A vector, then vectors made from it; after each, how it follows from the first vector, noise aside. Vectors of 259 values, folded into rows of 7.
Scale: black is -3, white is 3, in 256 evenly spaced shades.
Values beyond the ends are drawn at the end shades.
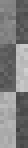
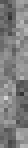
wrapped around, negated, shrunk.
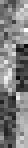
negated.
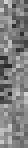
reversed, negated, partly zeroed.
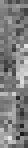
partly zeroed.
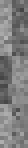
reversed, negated, shrunk.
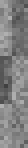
reversed, negated, shrunk.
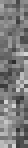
partly zeroed.
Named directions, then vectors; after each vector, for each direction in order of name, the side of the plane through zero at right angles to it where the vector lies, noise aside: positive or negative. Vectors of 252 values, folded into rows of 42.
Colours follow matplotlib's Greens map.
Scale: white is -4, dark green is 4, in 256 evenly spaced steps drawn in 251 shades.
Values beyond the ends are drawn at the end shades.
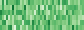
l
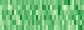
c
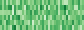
negative, negative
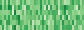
negative, negative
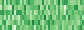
positive, positive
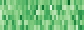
positive, negative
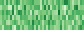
positive, positive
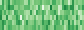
negative, positive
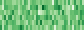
positive, negative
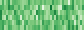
negative, positive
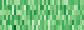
negative, negative
